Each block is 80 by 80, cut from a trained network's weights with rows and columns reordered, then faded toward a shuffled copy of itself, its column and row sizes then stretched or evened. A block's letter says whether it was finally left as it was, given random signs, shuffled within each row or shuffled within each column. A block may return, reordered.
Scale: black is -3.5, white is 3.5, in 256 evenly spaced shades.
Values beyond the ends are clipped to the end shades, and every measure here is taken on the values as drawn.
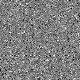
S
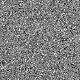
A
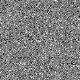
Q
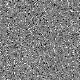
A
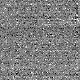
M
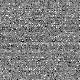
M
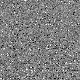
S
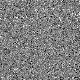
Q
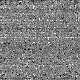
M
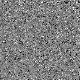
Q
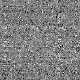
M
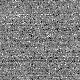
S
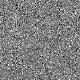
A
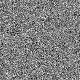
A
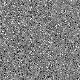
A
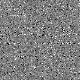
Q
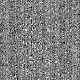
M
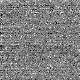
M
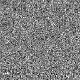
M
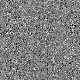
Q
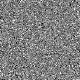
Q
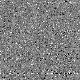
Q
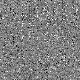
Q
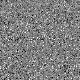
Q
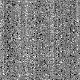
M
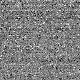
S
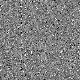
A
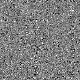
Q
